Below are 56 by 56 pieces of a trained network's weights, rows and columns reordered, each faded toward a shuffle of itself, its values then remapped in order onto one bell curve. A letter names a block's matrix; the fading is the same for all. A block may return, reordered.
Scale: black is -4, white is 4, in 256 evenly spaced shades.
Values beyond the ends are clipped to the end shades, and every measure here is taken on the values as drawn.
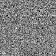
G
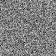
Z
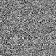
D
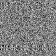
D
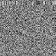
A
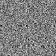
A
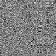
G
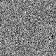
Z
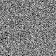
Z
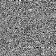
G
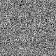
G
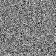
Z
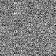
G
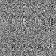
A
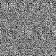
D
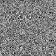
D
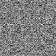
D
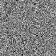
A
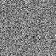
A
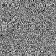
D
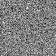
Z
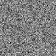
D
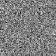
G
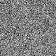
G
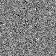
Z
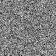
Z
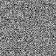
G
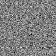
D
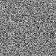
D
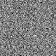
D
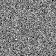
Z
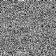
D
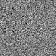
D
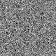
Z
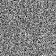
Z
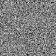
D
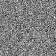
Z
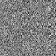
A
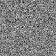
D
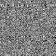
G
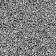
G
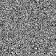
G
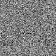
A
